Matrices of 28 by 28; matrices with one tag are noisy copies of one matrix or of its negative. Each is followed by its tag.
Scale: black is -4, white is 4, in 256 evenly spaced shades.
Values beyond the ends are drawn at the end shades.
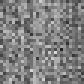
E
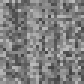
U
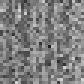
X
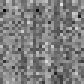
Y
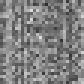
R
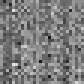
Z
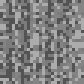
X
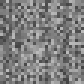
Z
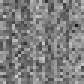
X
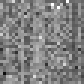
E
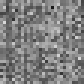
R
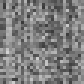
R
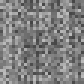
Z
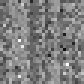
U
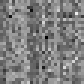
U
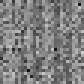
Y
